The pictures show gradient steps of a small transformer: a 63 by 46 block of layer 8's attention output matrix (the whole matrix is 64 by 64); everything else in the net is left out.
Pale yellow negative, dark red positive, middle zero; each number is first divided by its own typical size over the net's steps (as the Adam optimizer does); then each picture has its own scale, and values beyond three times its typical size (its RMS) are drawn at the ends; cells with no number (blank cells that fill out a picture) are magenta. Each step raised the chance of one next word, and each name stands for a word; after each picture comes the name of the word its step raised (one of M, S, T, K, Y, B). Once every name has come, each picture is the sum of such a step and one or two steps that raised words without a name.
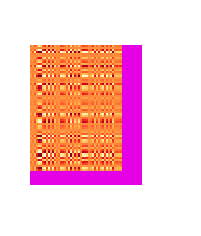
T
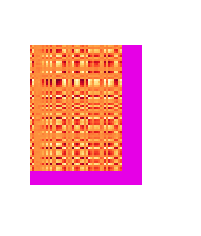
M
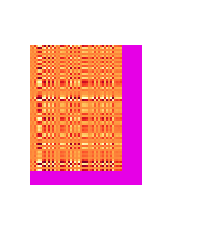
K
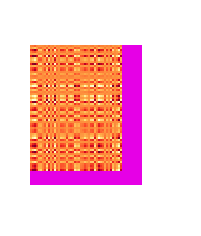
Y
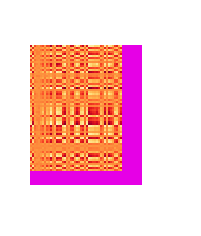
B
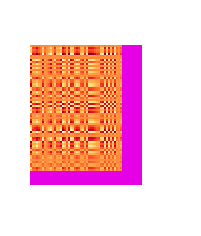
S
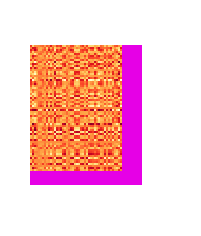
M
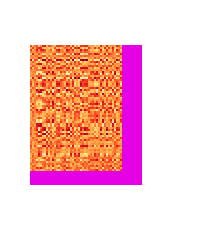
S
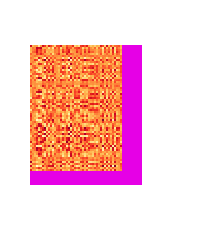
K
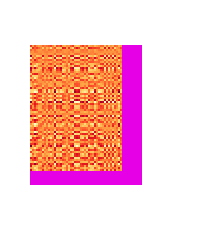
Y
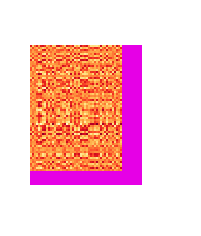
B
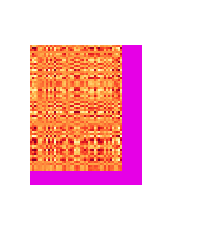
S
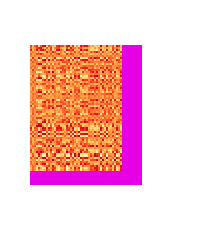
T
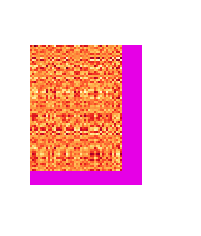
K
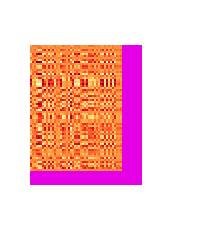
M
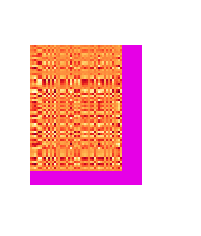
M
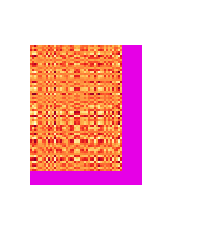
B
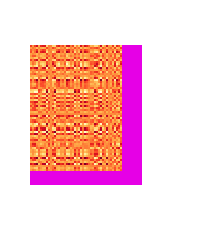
M
